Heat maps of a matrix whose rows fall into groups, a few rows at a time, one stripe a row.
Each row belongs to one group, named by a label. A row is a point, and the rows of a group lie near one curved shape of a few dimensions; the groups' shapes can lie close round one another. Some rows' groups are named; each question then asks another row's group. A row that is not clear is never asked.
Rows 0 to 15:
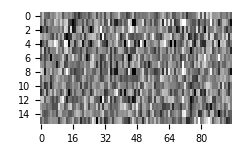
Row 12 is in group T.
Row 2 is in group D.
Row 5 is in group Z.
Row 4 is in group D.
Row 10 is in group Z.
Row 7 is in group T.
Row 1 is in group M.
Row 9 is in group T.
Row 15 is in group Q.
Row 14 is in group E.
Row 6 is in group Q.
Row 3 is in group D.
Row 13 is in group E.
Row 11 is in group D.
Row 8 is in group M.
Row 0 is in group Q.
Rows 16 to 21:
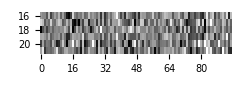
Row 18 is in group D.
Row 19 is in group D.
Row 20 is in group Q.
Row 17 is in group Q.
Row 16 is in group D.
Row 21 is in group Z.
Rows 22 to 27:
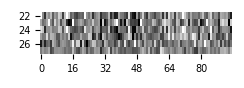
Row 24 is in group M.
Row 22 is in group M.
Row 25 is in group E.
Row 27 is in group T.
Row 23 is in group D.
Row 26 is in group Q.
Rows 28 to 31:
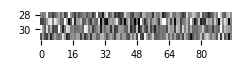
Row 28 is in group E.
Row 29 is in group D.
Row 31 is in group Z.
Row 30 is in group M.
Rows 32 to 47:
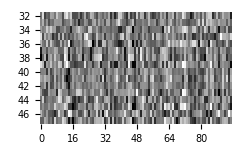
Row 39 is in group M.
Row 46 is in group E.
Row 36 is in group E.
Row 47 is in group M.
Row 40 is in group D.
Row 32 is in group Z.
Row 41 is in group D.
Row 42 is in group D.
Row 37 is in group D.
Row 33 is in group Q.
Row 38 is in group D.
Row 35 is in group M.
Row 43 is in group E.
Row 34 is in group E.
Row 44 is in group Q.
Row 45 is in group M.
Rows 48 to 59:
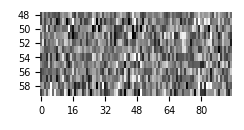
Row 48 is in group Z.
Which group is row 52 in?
Z
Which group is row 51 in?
M
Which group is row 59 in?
D
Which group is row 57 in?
Z
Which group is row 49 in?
Q
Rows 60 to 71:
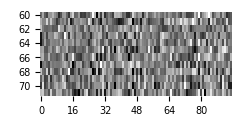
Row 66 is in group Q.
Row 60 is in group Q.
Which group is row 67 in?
D
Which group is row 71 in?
Q
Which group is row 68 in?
E
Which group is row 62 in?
E
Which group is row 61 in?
E
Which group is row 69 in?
Z
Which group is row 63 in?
D
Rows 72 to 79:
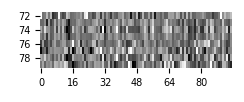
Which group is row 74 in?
D
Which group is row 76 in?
Q
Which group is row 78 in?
D
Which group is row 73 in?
D
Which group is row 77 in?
D
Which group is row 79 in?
M
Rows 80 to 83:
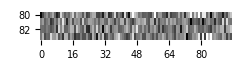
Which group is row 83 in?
Q
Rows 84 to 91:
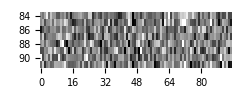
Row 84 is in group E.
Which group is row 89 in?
D
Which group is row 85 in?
M
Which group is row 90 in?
M
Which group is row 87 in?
Q
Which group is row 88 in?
T
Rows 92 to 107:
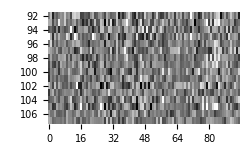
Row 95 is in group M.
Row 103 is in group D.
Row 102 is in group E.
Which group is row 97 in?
D
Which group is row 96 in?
Z
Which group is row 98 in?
Q
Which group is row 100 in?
T
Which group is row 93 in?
Q
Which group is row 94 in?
Z
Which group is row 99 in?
Q
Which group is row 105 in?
Q
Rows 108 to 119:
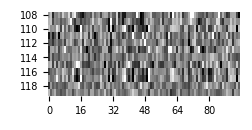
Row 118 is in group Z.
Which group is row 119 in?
E
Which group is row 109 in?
T
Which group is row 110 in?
D
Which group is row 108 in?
M
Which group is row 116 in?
D
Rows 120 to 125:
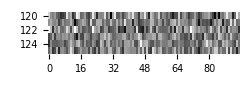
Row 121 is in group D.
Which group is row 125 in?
Z
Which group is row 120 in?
E
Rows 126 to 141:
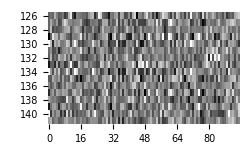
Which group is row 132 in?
Q
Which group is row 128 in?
Q
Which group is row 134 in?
M
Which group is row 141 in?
T
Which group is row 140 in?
M
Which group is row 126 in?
T
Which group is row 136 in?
E
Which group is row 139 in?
T
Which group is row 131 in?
Q
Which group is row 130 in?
M
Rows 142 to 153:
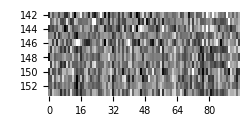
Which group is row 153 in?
M
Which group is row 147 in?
M
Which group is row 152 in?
D
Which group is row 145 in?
D
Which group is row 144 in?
T
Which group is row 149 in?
M
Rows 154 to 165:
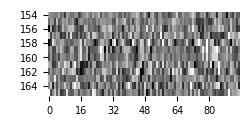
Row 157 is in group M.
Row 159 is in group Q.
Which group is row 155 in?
D
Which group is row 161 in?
Q
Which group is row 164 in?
Z
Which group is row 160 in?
Q
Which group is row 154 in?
E
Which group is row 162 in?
M
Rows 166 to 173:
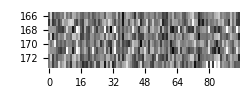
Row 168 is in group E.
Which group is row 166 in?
Z
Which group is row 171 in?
E
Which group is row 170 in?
E
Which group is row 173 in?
Q
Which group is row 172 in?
Z
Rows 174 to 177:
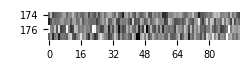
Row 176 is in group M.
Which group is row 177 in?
Q
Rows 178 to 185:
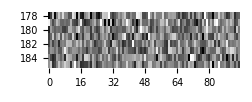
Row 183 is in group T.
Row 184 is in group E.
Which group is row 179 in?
Q
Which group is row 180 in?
Z
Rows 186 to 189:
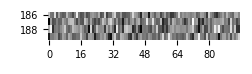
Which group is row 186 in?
E
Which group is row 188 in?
Z
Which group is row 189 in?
T
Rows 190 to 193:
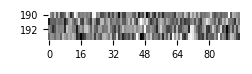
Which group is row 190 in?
M
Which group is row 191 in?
Z
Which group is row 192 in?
E
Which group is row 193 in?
M
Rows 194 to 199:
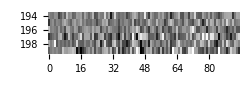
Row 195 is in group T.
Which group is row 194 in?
E
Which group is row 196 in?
E
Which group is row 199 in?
M
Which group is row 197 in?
T
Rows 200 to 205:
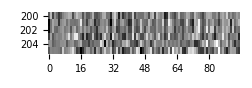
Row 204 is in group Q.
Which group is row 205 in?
M
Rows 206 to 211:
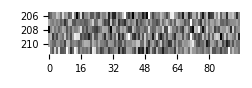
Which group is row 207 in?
T
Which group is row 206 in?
D
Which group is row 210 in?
E
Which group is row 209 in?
Z
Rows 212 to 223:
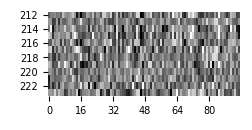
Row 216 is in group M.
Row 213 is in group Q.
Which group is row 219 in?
Q
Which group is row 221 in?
D
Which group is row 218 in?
Q
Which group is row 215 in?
M
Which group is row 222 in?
Q
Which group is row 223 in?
E
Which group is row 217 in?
Z
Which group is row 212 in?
M
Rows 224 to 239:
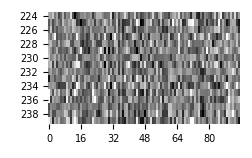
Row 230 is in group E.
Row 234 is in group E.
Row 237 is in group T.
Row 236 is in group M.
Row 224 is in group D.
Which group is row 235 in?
M
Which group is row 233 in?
D
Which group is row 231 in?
Z
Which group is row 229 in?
Q
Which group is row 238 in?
T
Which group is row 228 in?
Q
